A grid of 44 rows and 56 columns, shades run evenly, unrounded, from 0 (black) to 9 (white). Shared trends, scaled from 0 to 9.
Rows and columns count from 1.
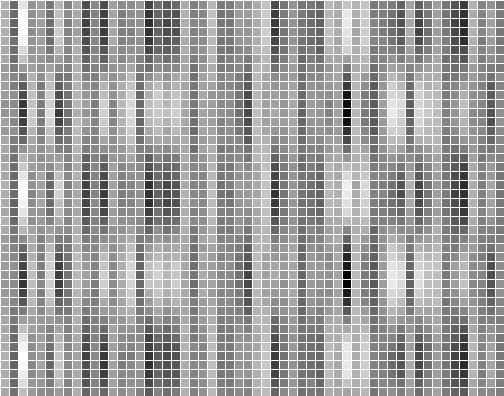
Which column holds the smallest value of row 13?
39
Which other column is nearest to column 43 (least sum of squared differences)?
32
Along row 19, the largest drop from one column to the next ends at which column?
31
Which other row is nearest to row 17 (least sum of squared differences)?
27
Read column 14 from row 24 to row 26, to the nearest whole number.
5 5 5
